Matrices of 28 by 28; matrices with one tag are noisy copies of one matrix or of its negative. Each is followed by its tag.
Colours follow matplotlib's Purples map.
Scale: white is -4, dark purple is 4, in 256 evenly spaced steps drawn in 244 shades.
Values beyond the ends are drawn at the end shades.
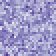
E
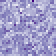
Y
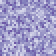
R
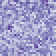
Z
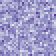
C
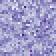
C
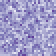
C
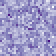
R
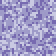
Z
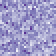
C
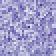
C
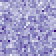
Y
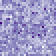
Z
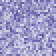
Y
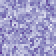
R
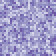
R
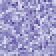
C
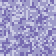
Y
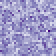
Y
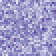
Z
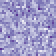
Y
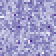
E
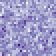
Y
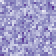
R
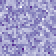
R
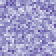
R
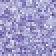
Y
